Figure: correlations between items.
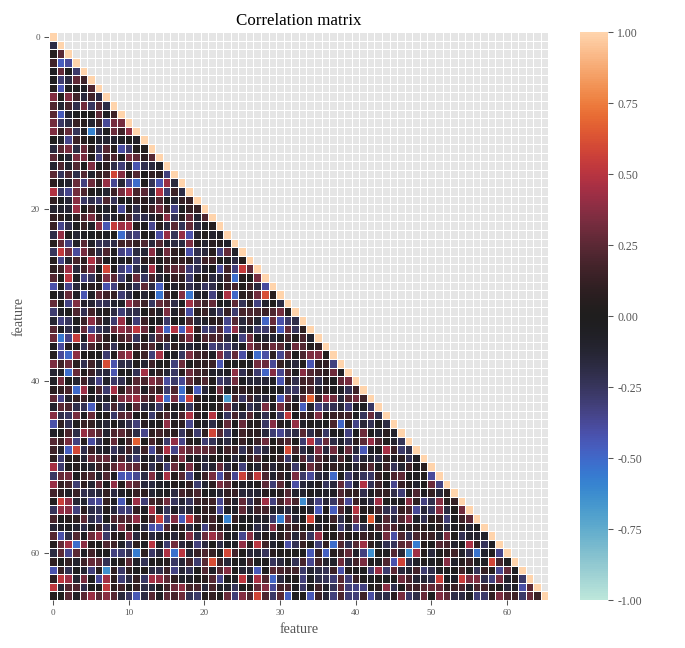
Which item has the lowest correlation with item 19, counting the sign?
41
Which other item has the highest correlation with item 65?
27
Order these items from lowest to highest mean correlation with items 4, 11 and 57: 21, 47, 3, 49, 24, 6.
3, 49, 6, 21, 24, 47
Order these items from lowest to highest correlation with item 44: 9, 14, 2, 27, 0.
2, 27, 14, 9, 0
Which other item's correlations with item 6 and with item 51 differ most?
63
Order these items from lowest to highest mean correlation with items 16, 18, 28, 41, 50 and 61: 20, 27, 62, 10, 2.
62, 20, 27, 2, 10
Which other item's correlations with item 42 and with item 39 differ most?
60
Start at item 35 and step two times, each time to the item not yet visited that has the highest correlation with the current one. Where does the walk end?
48
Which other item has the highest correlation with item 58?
61
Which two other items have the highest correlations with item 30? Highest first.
28, 23
